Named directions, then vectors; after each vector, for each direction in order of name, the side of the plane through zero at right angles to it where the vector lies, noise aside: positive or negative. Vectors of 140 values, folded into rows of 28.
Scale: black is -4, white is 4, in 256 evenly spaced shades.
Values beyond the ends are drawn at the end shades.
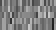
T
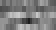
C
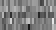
negative, negative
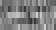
positive, negative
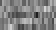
negative, positive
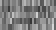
positive, negative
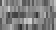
negative, positive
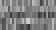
negative, negative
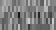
negative, negative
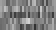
negative, negative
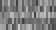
positive, positive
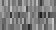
negative, negative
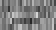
positive, negative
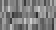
negative, positive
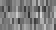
positive, negative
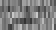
positive, negative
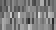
positive, positive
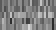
positive, positive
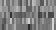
negative, negative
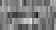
negative, positive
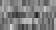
negative, positive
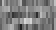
negative, positive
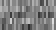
negative, negative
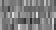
positive, negative
